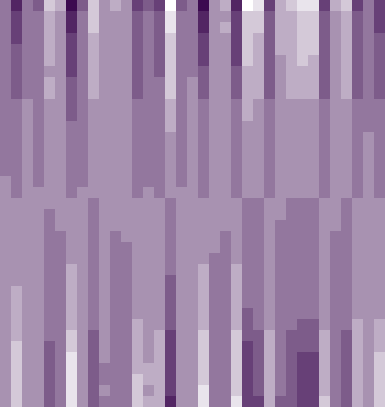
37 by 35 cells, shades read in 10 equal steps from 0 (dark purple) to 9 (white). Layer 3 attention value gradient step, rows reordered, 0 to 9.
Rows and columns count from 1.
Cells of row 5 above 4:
17
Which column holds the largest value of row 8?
16
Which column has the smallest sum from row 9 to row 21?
7
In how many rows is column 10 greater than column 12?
12
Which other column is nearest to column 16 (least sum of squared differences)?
23
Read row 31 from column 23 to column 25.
3 3 6
